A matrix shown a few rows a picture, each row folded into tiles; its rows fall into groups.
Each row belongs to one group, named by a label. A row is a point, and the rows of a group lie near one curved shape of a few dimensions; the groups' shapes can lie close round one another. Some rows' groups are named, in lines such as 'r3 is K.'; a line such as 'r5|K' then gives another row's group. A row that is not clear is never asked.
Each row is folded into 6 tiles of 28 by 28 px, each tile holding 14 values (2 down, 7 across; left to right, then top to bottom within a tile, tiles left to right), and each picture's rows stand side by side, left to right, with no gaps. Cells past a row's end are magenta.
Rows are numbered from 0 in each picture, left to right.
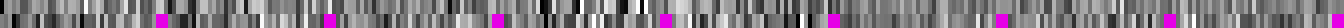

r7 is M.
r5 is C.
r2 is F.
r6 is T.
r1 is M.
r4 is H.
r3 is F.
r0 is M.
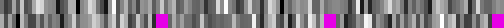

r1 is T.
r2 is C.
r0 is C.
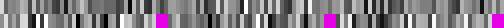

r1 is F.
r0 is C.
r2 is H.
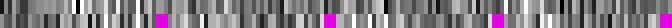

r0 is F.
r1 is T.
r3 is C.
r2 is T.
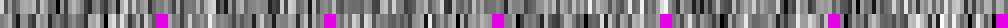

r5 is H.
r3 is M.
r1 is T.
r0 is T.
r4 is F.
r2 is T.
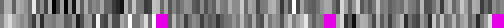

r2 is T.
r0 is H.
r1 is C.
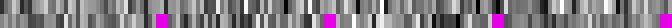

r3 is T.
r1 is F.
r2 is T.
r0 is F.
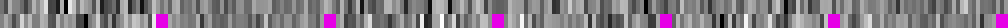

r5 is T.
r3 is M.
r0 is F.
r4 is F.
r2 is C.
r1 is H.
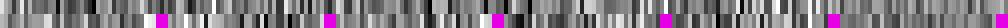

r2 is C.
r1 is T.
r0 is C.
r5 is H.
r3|M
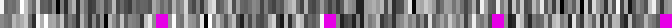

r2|M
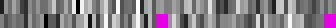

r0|F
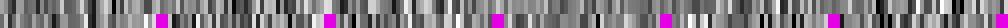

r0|C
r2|C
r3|T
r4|T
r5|F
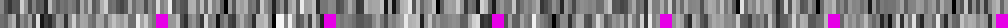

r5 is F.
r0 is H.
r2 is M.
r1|T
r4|F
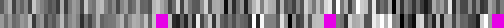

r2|C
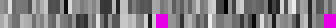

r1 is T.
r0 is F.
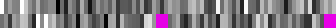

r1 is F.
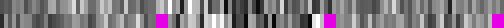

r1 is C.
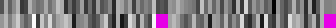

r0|T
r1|F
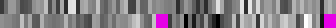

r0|F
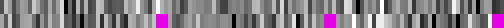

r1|T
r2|T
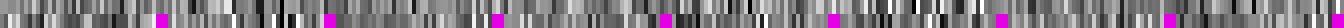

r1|T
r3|M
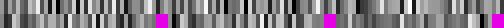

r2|F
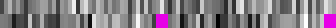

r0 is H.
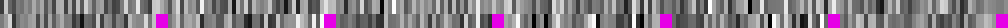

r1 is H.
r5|T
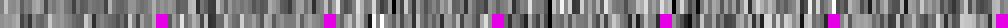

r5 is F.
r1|H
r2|C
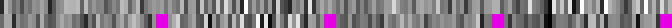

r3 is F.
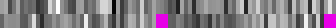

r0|T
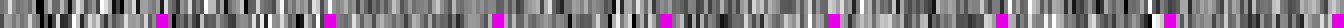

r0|F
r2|T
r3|T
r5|C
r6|C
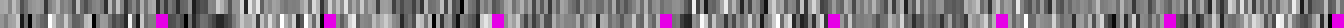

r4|C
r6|T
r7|H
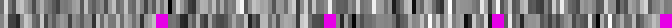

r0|T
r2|C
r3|T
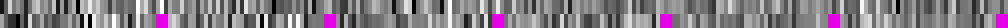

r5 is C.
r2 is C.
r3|F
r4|T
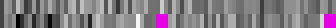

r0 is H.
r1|T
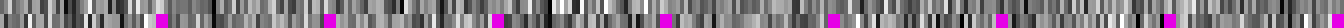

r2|F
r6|H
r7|H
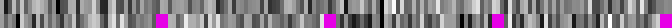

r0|C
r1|T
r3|T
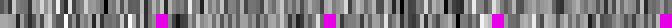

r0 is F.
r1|C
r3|T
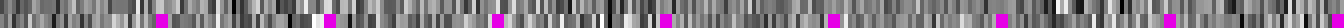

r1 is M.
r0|H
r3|F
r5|T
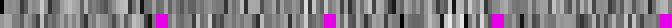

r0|M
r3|F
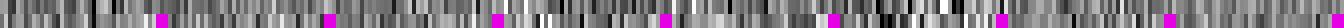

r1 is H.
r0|C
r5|F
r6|T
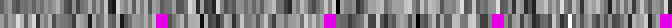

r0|T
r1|H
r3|F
